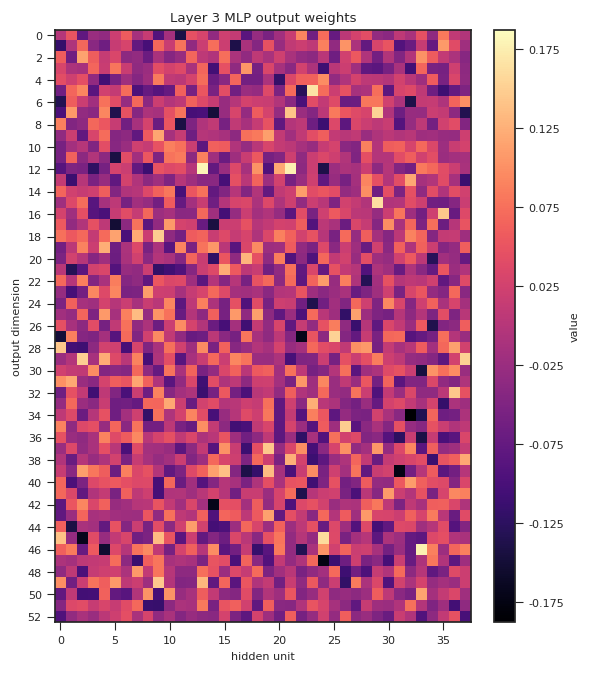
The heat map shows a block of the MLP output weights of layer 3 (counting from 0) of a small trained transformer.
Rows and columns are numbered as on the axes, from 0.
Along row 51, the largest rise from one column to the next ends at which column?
19
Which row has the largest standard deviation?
39
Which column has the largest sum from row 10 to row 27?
18
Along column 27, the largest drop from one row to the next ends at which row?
26
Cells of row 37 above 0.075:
6
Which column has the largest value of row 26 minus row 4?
20
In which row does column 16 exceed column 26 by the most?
25
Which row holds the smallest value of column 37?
7
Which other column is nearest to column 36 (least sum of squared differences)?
30
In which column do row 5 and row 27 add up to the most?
23
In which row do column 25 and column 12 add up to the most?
44
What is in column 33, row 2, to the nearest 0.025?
0.1
